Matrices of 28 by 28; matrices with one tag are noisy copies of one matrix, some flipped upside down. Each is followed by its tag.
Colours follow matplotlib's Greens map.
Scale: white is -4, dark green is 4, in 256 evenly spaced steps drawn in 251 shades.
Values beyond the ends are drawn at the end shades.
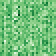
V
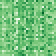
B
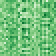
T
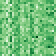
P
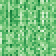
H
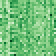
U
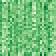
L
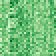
U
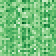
T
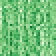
H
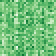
B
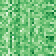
P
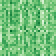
H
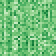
V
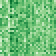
U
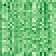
L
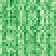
H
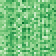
T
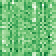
L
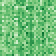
B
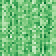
L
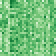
U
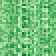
T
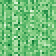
V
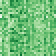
U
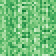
T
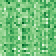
T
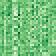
V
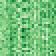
T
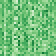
V
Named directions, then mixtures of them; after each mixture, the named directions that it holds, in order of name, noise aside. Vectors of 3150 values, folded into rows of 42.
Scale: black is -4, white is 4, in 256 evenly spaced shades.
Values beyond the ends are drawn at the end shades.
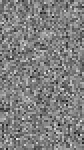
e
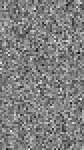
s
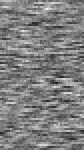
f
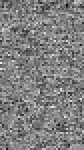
e, f, s.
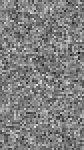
e, f, s.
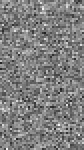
e, f, s.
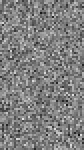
e.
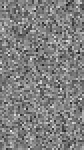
s.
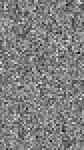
s.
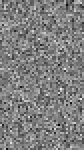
e, s.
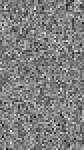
e, s.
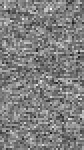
f, s.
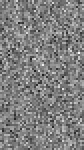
e, s.
